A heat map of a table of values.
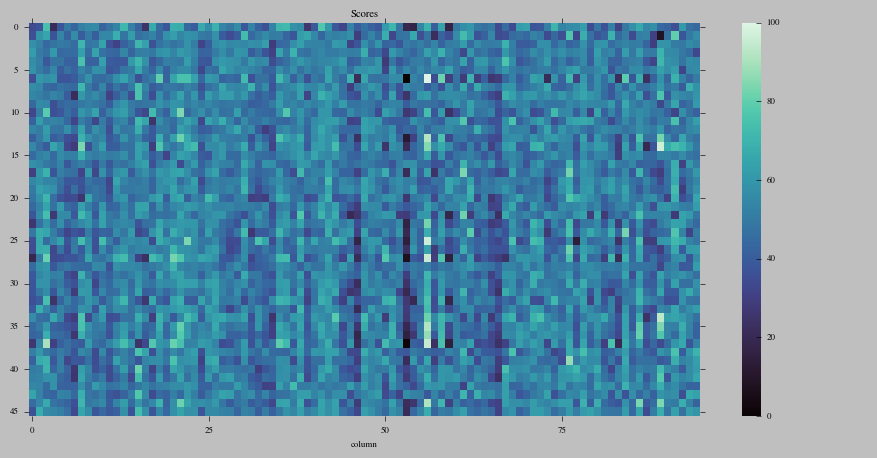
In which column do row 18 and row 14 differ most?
89
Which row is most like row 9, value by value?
28
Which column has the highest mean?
56
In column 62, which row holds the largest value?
24
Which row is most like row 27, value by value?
37
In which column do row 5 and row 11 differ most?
61
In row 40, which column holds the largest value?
15
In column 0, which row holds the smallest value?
27
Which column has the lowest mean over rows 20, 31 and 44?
53
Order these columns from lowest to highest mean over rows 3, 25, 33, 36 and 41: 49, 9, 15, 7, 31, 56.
31, 9, 49, 15, 7, 56
